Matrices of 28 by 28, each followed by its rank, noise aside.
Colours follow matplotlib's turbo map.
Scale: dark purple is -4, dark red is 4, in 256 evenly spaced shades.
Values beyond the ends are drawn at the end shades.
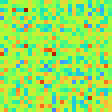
six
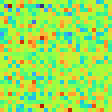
six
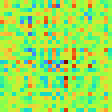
three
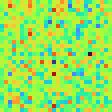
six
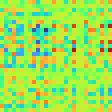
three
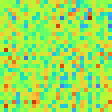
six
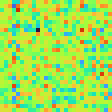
six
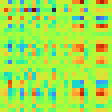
two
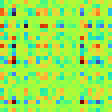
two
